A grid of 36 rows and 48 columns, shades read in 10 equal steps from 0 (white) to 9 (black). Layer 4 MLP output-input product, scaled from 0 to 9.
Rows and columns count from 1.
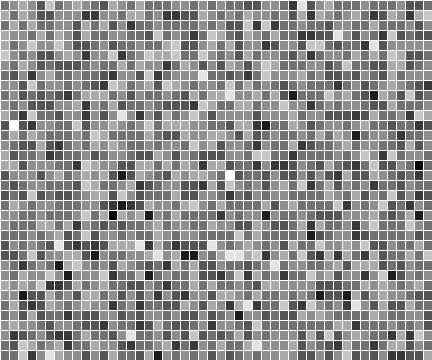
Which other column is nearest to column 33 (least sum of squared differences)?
5
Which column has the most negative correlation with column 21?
29
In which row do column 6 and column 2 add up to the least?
13
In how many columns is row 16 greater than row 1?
21
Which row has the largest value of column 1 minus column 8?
26
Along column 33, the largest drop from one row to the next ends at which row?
11
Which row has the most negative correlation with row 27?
35
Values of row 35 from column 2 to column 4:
6 2 3
